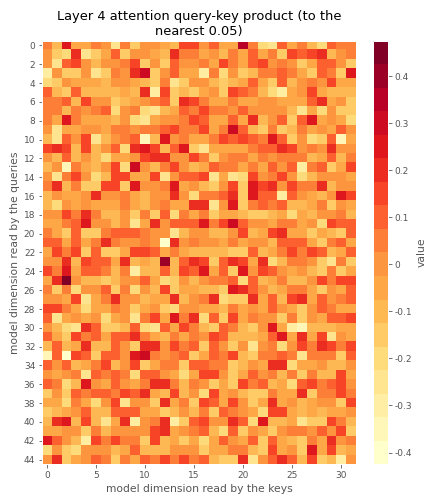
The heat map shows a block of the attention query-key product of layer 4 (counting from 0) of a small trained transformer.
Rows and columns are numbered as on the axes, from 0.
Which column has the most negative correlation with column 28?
20
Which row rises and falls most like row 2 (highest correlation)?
14
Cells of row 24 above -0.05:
19
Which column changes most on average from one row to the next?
9
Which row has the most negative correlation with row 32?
7
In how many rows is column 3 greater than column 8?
16
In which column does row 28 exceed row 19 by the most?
28
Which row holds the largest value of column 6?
21
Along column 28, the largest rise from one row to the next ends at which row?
1
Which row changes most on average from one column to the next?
40
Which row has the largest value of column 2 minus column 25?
25
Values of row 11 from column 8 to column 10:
-0.2 0.2 0.25
